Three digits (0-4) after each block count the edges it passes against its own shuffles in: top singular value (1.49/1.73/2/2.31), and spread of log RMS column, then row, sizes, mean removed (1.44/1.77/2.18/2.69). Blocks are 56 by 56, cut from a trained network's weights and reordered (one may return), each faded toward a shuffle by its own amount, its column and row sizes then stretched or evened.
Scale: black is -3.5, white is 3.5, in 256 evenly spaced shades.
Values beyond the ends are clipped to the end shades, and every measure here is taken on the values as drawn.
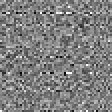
4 0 3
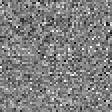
1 0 0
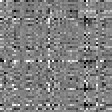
4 4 4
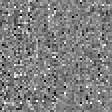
0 3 0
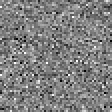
0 0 2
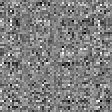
3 3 3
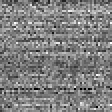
3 0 3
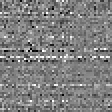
2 2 4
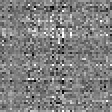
2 4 2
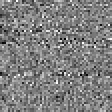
1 0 3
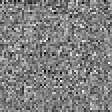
2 1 2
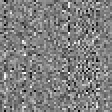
3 4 0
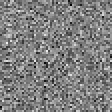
3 1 0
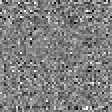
2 2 4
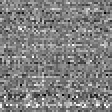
1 0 4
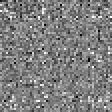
0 2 3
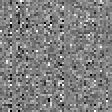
1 4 0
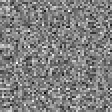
2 0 1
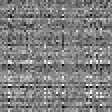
4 4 2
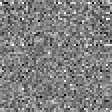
2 1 3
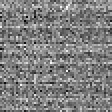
2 3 0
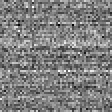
2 1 2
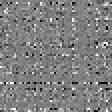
1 3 4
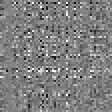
3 4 3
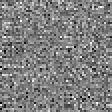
2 0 1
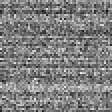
3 1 0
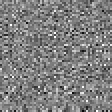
3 2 3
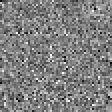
0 0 1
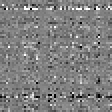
1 3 4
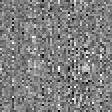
0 4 0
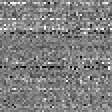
2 1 4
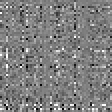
2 4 3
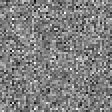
1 1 0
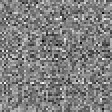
3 0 2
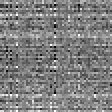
4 4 2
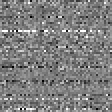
1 0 4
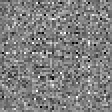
1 2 3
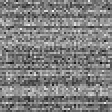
4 2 1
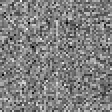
0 0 0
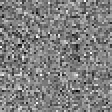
2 2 1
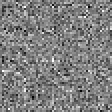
2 2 2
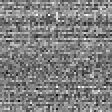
3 1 1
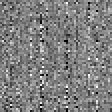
1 4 0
